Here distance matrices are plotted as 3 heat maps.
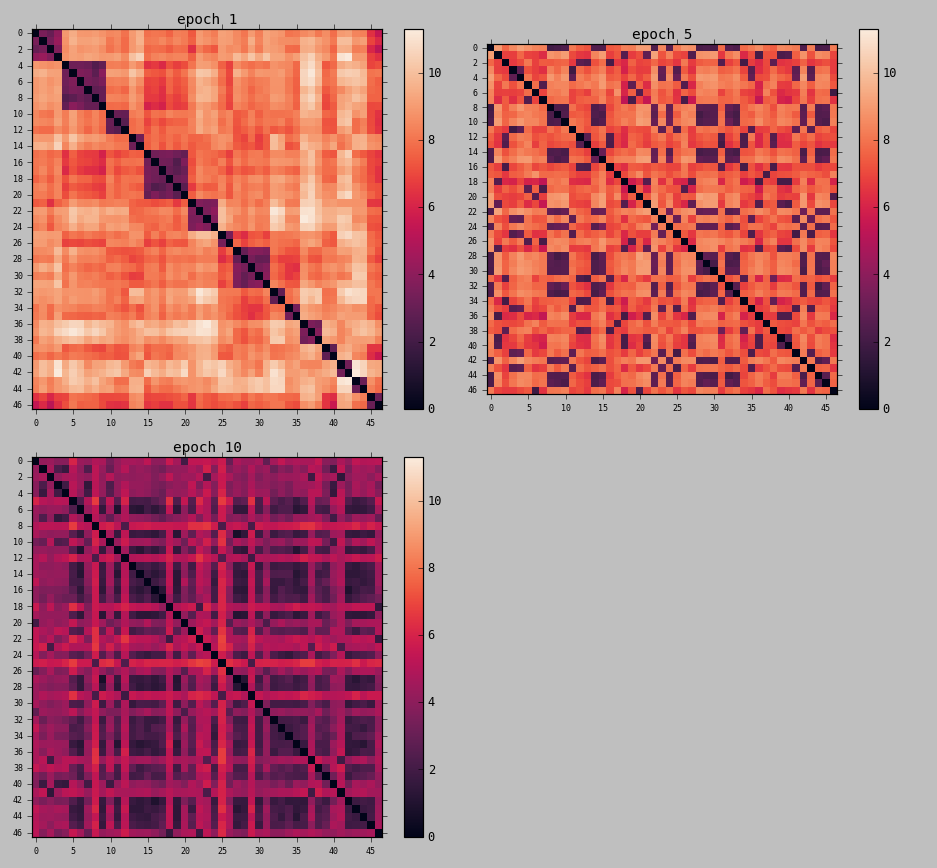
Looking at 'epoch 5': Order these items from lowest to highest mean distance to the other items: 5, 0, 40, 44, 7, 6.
44, 0, 40, 7, 6, 5
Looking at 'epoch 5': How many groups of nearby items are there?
7
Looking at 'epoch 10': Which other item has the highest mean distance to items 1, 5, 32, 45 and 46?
25
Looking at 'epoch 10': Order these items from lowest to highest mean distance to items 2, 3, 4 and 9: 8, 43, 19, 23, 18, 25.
19, 43, 23, 18, 8, 25
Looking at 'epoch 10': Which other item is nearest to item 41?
2
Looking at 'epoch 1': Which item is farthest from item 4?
37
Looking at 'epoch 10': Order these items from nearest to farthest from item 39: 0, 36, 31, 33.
36, 33, 31, 0
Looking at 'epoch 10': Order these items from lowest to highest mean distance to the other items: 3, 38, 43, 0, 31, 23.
43, 38, 3, 31, 0, 23
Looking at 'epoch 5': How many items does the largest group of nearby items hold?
16
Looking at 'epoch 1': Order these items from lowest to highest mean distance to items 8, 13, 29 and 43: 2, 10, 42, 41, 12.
12, 10, 2, 41, 42
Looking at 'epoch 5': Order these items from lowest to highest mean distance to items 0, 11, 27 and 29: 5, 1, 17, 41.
41, 1, 17, 5
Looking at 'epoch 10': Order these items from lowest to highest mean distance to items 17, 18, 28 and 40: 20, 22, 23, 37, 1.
1, 22, 20, 37, 23
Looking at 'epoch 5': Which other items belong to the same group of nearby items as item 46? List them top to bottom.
6, 20
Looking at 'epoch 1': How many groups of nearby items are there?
15
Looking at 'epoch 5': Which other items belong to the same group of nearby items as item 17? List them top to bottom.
37
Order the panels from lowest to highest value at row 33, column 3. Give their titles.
epoch 10, epoch 5, epoch 1
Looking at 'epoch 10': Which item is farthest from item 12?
22
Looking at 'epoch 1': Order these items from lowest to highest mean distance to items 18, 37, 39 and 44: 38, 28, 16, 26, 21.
16, 38, 28, 26, 21
